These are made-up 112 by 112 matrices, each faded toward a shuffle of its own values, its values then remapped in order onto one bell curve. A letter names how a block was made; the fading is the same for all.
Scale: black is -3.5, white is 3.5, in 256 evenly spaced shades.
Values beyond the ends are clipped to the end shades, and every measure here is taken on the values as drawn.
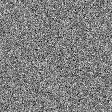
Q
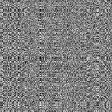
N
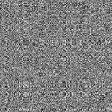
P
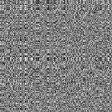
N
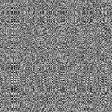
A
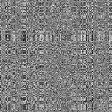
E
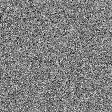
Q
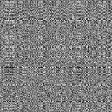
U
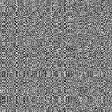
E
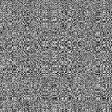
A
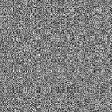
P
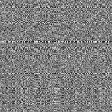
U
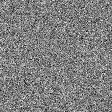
Q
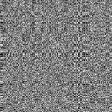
A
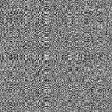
A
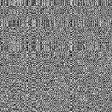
E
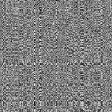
N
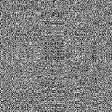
P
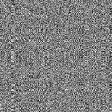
P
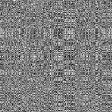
E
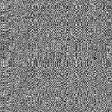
N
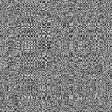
A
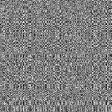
E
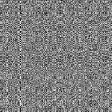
N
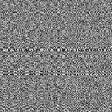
U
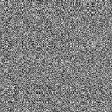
P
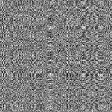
A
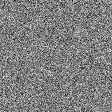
Q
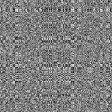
A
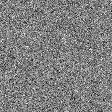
Q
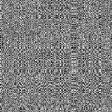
N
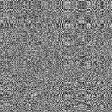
A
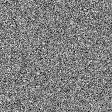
Q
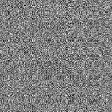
P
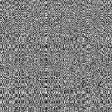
E
